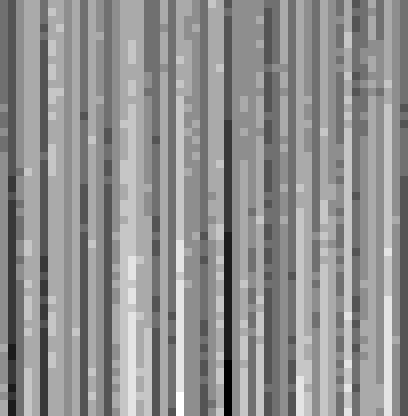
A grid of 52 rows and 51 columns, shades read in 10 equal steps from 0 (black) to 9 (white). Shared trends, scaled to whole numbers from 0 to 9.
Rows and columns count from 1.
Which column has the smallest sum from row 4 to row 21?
29
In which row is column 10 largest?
42
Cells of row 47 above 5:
23
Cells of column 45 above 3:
40
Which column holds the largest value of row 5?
44
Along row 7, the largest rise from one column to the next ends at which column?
7
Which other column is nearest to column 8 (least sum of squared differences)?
5
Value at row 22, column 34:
3
